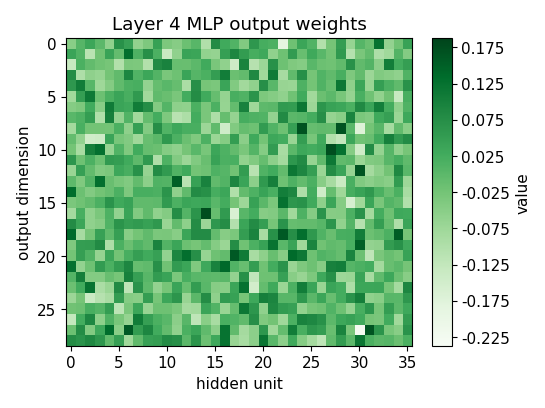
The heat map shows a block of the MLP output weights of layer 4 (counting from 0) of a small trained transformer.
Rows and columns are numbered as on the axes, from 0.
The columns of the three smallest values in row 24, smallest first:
2, 3, 4
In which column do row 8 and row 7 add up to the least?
30
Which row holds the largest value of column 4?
27
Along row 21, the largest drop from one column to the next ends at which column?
1
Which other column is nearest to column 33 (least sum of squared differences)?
10
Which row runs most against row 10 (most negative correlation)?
9
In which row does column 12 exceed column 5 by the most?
20
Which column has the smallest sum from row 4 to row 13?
12
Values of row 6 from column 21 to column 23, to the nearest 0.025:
0 0.05 0.05
